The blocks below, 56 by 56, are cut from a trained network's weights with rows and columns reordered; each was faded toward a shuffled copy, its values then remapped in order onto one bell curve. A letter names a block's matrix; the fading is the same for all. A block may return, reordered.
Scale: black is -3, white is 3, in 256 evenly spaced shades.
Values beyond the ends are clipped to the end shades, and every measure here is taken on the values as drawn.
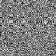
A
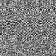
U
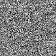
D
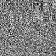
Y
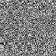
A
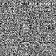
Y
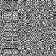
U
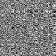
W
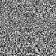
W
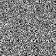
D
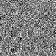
W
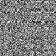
A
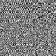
U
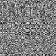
A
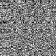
A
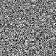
D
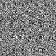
Y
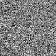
D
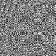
W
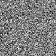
D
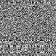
U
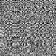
U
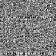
A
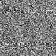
D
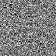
Y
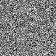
D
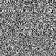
Y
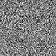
Y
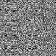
A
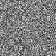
W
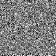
D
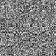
A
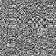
U
